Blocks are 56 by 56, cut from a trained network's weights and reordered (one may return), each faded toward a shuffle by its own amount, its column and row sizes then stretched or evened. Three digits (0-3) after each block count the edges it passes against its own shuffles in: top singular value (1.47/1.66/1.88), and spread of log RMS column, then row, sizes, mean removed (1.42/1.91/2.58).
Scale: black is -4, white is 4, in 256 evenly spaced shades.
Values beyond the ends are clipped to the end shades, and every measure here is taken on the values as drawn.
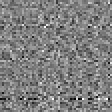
3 1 2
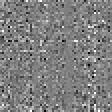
0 3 2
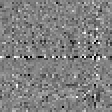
2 1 2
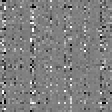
1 3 2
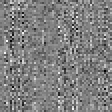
3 3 0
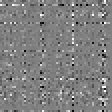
1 3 3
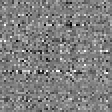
2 1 3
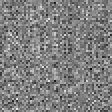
3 2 1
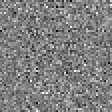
0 1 1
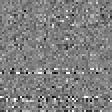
2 1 3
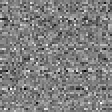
3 0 3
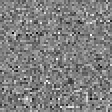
0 0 2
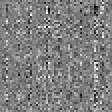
3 3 1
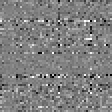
0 1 3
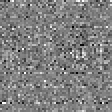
1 1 3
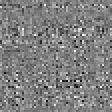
1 2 3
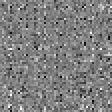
1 2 2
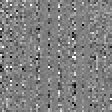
0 3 0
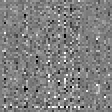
1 3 1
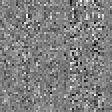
2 3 1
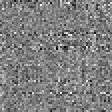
1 1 2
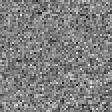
0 0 1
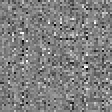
1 3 1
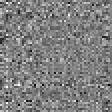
3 2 2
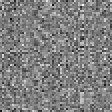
2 2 1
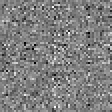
2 2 2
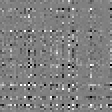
3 3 3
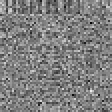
3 1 0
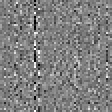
3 3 0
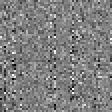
3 3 1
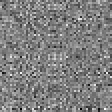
3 2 2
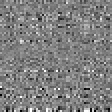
3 1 3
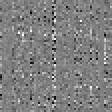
1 3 1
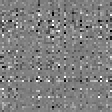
0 3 3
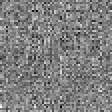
3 2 1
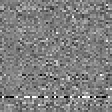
3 1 2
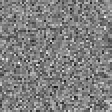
1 0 0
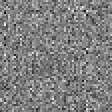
2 2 0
